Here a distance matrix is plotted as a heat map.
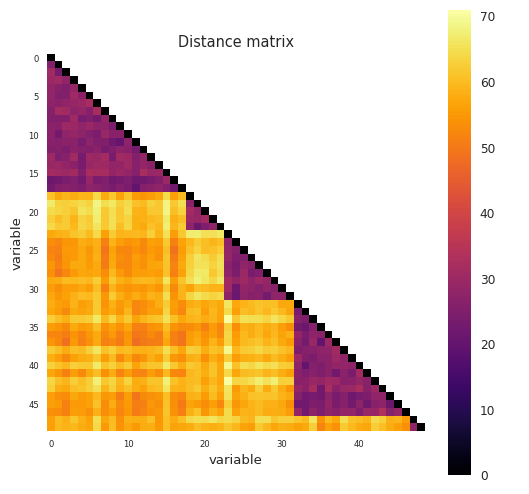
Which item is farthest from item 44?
23
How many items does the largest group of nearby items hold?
18
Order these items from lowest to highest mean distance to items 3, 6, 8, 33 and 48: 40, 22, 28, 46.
46, 40, 28, 22
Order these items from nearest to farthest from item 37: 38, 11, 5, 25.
38, 11, 5, 25
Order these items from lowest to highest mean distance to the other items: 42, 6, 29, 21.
6, 42, 29, 21
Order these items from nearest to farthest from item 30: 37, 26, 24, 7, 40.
24, 26, 7, 37, 40
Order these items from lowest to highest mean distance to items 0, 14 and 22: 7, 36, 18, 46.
7, 18, 36, 46
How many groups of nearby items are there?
5
